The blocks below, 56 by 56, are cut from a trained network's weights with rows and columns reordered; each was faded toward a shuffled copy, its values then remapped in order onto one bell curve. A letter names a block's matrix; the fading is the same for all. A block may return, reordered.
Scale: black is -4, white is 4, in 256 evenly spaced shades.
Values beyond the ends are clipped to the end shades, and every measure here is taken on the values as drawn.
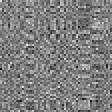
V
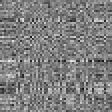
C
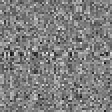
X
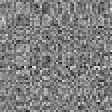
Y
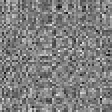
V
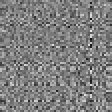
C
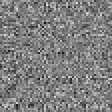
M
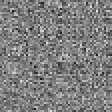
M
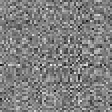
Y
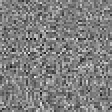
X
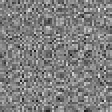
V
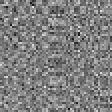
V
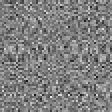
Y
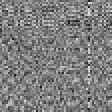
C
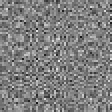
V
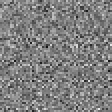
X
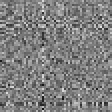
C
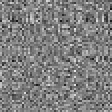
Y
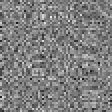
Y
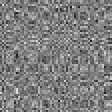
V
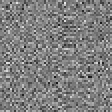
Y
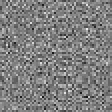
V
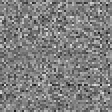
X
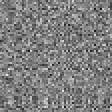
X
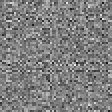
X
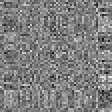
Y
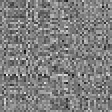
Y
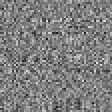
X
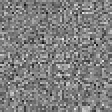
M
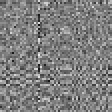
C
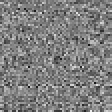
X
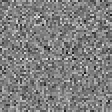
X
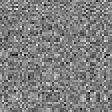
V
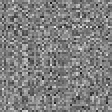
Y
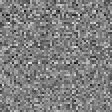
M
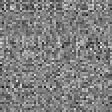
X
